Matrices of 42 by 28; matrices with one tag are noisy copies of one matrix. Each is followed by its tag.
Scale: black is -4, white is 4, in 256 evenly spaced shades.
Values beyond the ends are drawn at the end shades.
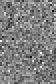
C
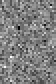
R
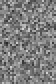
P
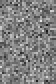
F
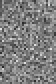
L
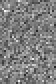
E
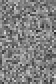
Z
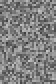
P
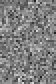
L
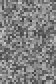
R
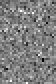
L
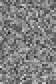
F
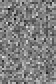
E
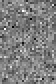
E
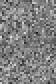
F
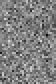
E
